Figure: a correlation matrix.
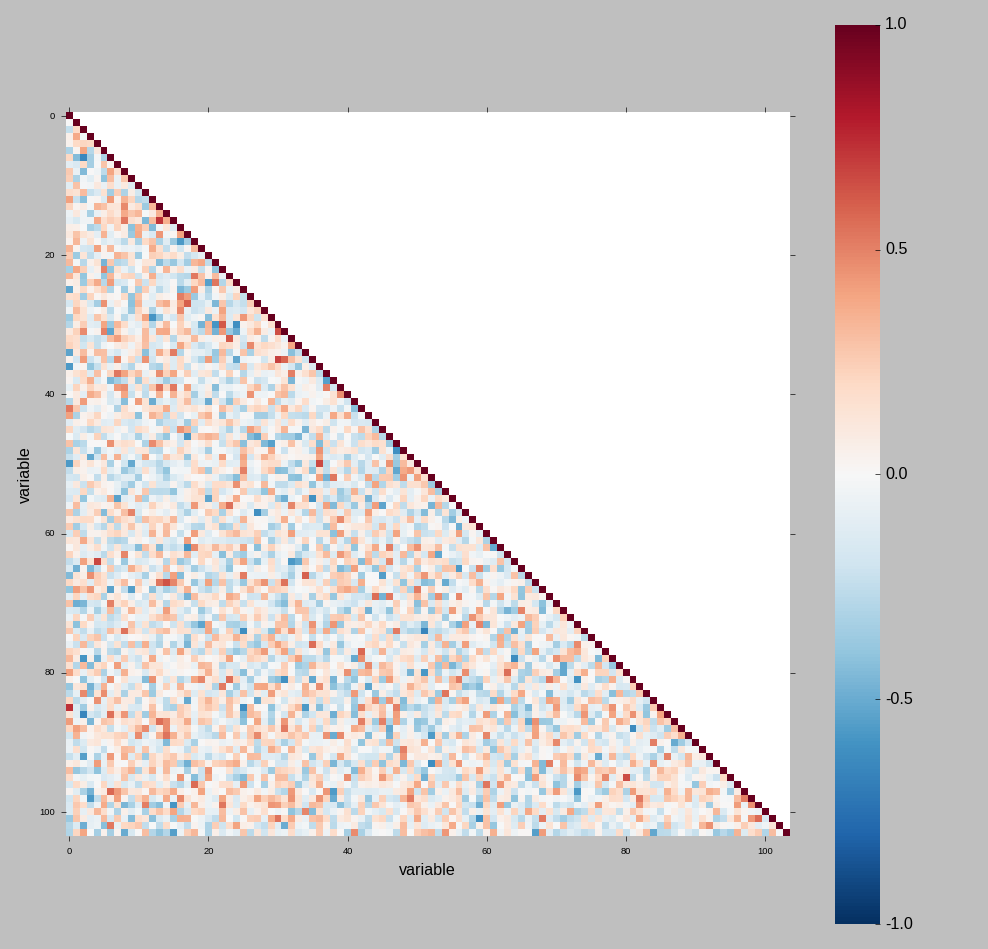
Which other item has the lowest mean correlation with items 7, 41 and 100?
85
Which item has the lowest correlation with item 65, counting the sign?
56
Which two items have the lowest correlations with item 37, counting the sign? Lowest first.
38, 52
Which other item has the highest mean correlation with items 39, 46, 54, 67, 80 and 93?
4
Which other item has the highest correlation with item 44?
69
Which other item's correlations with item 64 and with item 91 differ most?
32
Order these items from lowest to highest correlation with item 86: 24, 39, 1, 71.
1, 71, 24, 39
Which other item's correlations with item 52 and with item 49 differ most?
93
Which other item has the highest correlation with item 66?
34
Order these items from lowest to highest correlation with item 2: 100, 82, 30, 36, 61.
100, 36, 82, 30, 61
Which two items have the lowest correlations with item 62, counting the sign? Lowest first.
17, 61
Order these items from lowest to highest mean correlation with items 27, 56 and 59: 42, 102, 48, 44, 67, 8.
48, 102, 44, 8, 42, 67
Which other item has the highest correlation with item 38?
52
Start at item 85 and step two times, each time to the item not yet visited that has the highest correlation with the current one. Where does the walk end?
42
